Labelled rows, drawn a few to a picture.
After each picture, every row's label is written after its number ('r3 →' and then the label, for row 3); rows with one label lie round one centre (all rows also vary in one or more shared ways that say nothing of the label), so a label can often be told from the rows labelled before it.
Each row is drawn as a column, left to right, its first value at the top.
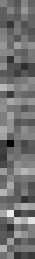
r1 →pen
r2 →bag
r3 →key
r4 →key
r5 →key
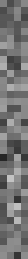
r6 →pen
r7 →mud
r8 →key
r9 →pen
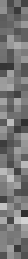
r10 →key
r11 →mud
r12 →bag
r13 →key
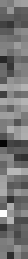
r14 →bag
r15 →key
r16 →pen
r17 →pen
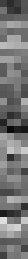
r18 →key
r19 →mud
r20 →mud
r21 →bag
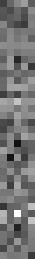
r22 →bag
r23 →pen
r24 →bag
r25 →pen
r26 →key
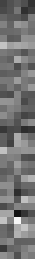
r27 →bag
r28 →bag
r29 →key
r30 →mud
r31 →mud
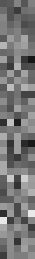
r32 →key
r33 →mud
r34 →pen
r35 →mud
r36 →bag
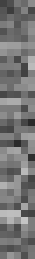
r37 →bag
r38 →bag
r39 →bag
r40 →key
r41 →pen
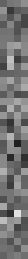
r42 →key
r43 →pen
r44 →bag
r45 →pen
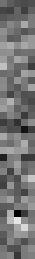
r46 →pen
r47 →bag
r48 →key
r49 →mud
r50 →mud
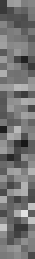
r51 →mud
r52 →pen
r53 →pen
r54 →bag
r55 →key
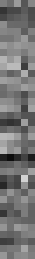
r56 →pen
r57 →pen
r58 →pen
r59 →mud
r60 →pen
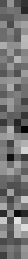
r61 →key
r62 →pen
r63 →key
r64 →mud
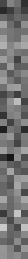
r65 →mud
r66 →pen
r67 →bag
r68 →mud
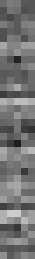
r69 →bag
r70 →bag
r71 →bag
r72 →bag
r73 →bag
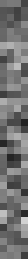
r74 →bag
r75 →pen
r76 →pen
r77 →key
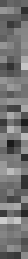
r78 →key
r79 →key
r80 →key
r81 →pen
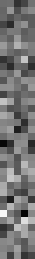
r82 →bag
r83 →key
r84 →mud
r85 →key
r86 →key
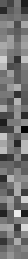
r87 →pen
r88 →mud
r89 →bag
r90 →mud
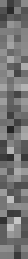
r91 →pen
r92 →mud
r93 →key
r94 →pen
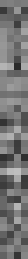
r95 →pen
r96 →pen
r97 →key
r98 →pen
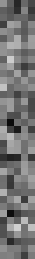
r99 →pen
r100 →pen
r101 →mud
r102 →key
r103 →mud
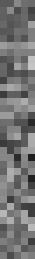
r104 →bag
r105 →key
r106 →pen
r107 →bag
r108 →pen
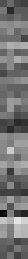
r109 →key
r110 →bag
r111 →key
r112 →key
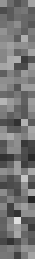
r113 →pen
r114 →pen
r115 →key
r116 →mud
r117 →pen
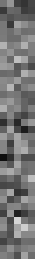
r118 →pen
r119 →pen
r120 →key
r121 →mud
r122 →mud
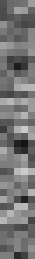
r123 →bag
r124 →bag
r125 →key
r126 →key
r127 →pen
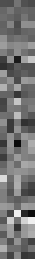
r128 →mud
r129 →key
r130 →bag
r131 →key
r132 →key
